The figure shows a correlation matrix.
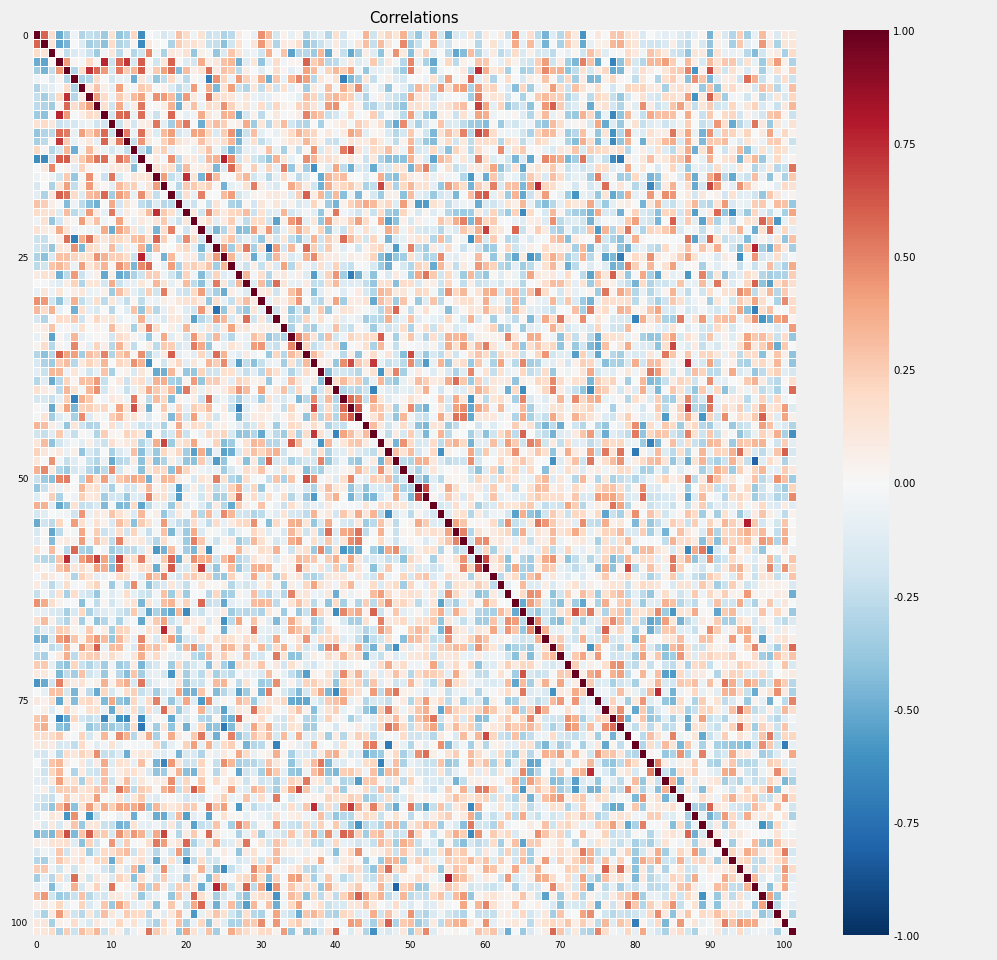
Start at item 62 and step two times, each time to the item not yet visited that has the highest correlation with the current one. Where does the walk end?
42
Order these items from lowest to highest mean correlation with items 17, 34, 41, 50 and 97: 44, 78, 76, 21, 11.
44, 78, 76, 11, 21
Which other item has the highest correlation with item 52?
51
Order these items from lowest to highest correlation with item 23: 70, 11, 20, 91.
91, 11, 70, 20
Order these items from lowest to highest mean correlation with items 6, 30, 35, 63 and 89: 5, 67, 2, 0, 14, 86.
2, 14, 0, 86, 67, 5
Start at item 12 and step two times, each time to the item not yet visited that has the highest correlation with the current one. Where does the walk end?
9
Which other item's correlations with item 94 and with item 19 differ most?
76
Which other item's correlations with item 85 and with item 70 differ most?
35
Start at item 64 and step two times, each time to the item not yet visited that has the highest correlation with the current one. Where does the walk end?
60
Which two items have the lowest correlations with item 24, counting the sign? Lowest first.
31, 48
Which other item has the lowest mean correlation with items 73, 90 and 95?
0
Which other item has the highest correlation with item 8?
59
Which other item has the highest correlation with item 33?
15
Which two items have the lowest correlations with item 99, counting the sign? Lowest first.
21, 35
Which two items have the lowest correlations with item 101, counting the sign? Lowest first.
45, 63
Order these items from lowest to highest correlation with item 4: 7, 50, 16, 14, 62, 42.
62, 16, 42, 50, 14, 7
